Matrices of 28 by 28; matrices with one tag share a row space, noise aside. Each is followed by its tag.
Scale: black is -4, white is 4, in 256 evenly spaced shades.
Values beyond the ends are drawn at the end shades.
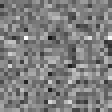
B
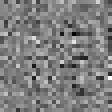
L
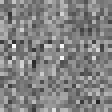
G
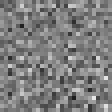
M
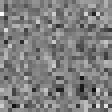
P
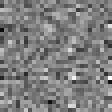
B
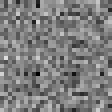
L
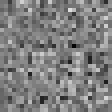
M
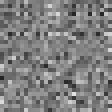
B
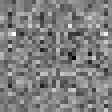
M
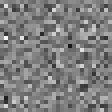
P
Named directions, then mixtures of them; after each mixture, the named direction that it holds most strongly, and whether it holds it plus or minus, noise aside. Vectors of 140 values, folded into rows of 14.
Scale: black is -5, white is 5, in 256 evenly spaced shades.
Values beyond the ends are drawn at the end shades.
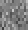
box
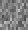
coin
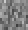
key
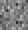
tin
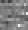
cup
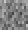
key, plus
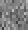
box, plus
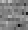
cup, minus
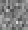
tin, minus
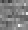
cup, plus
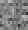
cup, minus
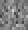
key, minus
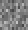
coin, plus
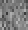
box, minus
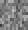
coin, minus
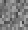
coin, minus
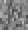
key, plus
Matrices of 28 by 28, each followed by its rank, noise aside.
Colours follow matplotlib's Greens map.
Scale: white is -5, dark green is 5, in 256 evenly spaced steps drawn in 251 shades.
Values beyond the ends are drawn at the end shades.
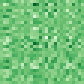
three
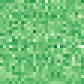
six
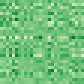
two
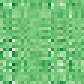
two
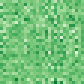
six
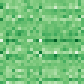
two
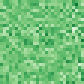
six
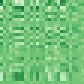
two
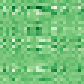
two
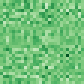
four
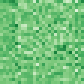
eight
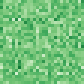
six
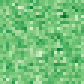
eight
